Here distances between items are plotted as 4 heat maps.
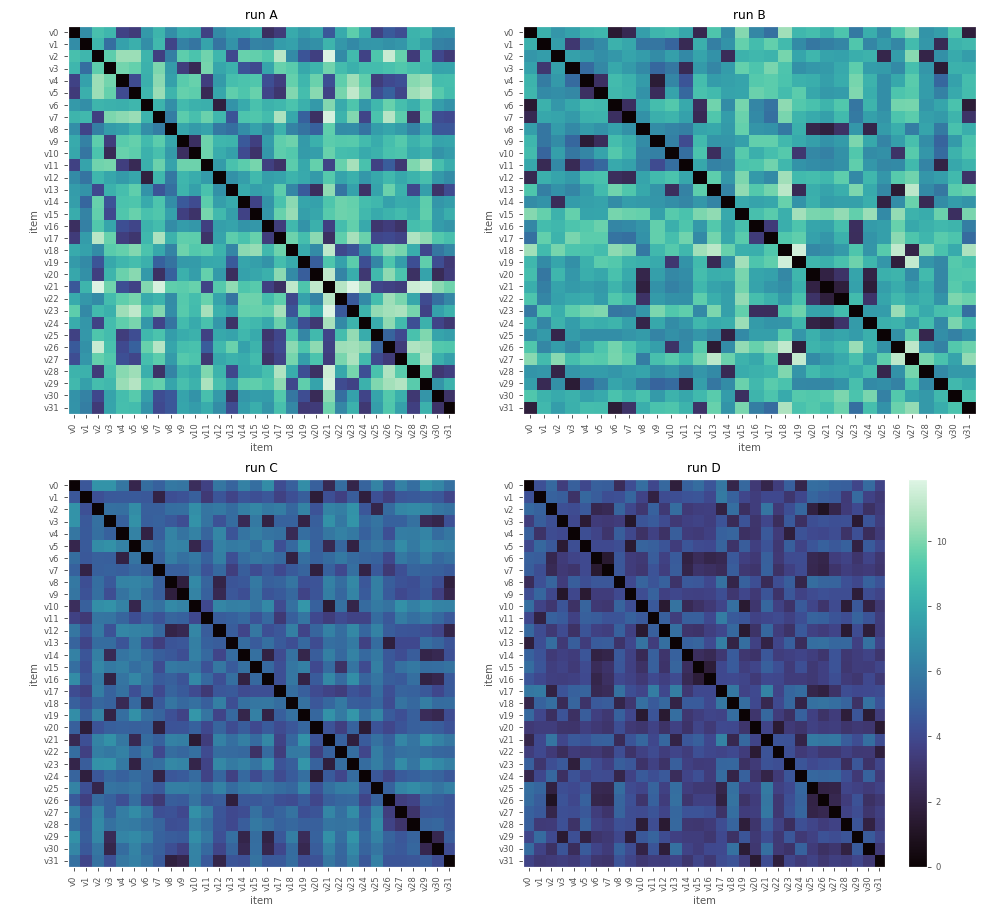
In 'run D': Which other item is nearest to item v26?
v2
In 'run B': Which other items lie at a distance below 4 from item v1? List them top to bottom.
v3, v11, v29
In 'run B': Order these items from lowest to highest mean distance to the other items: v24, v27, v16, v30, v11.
v11, v24, v16, v30, v27
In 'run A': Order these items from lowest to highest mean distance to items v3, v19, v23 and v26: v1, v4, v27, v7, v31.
v1, v31, v27, v4, v7
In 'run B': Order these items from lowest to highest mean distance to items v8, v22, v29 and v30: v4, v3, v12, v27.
v3, v4, v27, v12
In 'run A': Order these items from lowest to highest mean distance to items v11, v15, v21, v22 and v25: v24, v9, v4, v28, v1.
v4, v1, v9, v24, v28
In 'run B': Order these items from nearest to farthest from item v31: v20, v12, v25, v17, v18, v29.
v12, v17, v25, v29, v20, v18
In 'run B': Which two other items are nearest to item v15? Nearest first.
v30, v25
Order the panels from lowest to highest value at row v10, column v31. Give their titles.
run D, run C, run A, run B
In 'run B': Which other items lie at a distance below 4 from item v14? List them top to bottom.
v2, v25, v28
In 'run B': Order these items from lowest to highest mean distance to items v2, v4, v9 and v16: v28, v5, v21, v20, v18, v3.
v5, v28, v3, v21, v20, v18
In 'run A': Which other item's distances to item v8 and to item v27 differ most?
v21
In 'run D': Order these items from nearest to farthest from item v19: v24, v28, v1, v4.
v28, v4, v1, v24
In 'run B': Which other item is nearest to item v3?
v29
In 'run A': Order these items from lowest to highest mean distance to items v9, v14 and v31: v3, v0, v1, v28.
v3, v1, v28, v0
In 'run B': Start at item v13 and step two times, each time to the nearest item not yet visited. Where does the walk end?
v19
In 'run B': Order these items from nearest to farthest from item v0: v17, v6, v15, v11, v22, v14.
v6, v17, v14, v11, v22, v15
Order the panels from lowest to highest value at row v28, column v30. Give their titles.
run D, run A, run C, run B
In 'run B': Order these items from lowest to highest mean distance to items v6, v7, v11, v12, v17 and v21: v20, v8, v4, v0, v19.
v0, v8, v20, v4, v19
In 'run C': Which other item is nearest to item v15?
v22
